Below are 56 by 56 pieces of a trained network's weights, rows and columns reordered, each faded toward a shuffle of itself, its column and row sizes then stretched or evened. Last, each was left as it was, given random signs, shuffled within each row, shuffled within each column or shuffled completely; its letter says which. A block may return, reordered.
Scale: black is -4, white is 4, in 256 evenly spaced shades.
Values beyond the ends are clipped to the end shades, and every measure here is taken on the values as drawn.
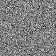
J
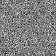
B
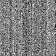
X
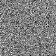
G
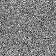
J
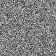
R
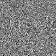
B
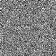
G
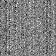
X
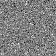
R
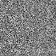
G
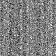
X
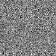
G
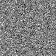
X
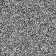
R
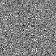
B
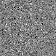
G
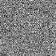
B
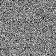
J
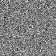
J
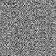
B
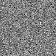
X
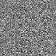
B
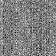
B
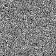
X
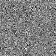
G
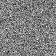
R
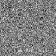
B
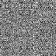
B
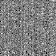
B
